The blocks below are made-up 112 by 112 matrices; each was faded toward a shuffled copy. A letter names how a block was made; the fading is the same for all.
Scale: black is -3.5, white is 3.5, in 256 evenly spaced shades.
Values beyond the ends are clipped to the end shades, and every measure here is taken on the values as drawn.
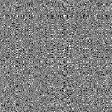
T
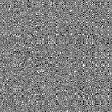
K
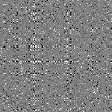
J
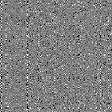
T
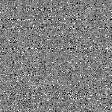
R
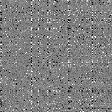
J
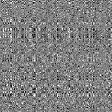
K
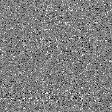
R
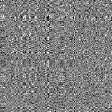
K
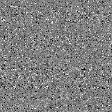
R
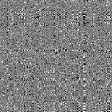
T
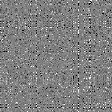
J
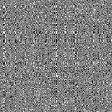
T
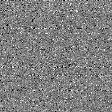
R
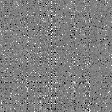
J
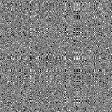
K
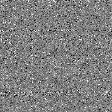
R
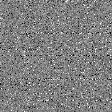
R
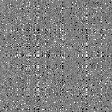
J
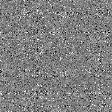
R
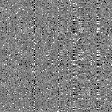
T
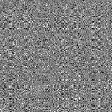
K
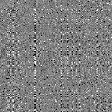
T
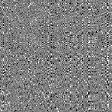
T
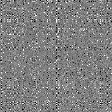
J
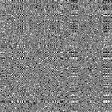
K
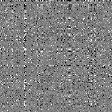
J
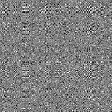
K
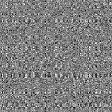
K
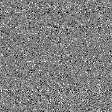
R
